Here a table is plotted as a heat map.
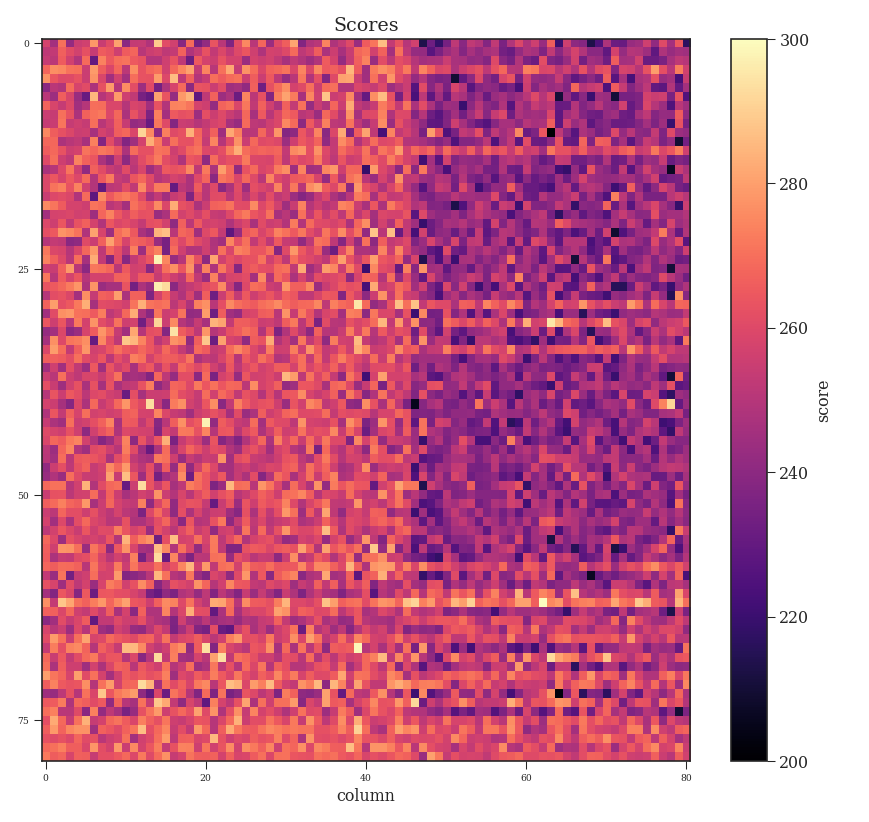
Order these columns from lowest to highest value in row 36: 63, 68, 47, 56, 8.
56, 63, 47, 68, 8
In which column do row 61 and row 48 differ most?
59
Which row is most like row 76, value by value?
29
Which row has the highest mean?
62
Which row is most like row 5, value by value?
48
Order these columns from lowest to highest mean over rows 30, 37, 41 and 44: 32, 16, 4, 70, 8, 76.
70, 76, 16, 8, 32, 4
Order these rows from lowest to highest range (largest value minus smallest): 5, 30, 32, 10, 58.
58, 5, 30, 32, 10
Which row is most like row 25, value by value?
14
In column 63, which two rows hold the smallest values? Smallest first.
10, 55
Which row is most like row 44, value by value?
16
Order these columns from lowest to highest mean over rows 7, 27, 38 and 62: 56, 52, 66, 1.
56, 66, 52, 1
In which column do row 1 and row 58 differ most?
76
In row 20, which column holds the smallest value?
47
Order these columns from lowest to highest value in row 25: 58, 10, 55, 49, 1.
58, 55, 49, 1, 10
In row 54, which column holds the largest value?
35
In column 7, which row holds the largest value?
72
